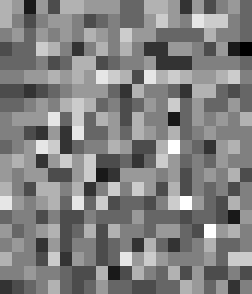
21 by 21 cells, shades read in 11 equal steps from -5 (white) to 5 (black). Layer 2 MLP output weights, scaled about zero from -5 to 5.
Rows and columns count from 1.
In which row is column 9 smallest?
6
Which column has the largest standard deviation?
15
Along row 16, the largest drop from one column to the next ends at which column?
21
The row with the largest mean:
16
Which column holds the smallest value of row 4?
4
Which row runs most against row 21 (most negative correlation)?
13
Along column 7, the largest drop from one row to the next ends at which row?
5
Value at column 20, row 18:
1
